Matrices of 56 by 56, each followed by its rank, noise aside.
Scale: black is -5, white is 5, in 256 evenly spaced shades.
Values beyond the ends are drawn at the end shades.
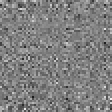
six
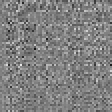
five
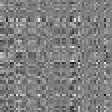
three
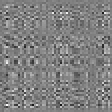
three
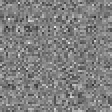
five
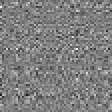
seven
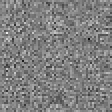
seven
